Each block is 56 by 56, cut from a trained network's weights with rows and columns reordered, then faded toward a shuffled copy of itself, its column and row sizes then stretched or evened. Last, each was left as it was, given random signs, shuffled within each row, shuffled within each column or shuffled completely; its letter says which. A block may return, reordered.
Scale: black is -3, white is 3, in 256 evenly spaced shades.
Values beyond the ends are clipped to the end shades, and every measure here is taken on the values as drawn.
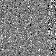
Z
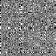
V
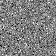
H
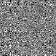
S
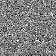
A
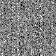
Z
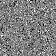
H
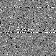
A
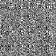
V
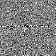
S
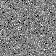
H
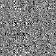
S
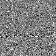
S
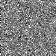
Z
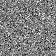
H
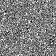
H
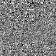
S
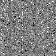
Z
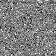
H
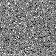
H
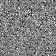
H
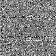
A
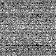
V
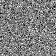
H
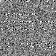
A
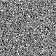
H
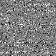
A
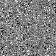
Z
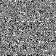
A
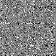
S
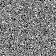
H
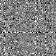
S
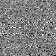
A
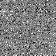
A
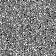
H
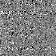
S
